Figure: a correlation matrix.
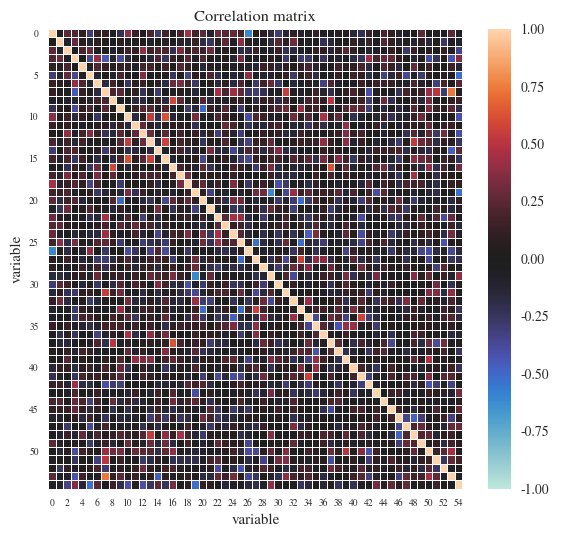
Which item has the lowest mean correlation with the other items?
26
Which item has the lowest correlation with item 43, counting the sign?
19
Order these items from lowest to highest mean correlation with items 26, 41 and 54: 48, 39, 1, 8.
39, 1, 48, 8
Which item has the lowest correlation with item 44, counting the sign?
5
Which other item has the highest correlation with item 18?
0
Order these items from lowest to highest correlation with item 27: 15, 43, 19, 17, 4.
43, 4, 17, 15, 19
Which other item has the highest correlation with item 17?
48
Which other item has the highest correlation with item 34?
41
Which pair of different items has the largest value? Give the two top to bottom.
7, 53
